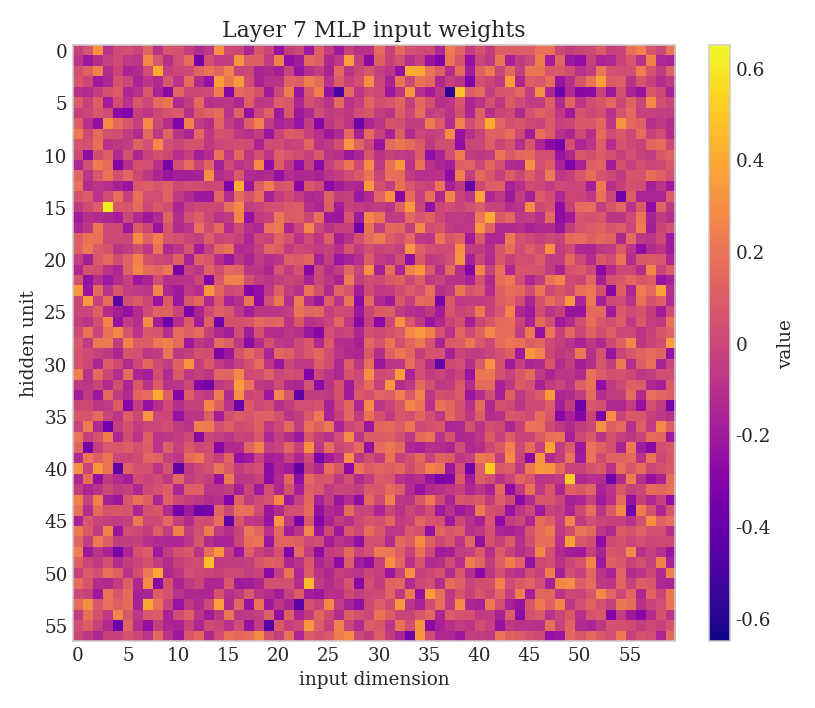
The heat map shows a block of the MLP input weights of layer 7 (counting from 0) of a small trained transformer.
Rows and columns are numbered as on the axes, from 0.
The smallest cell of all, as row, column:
4, 37
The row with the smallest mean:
41
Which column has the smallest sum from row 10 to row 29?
28
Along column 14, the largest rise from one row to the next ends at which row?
48
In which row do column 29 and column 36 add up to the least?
1
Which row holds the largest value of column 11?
30
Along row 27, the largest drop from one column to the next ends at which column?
46
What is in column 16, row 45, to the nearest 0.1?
0.1
